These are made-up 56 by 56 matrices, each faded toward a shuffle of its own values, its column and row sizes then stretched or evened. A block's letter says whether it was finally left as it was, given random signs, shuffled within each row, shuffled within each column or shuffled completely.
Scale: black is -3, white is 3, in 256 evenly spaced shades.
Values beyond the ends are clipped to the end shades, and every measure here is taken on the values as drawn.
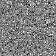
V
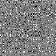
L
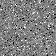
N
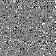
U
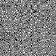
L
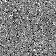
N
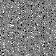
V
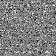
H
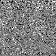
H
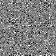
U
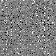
U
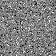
N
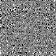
L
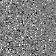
V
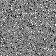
N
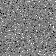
N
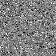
H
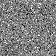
N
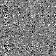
U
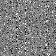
V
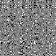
L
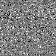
H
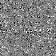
U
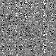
U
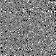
U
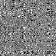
L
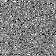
H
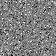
N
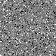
N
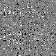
U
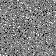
N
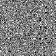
U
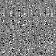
L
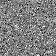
N
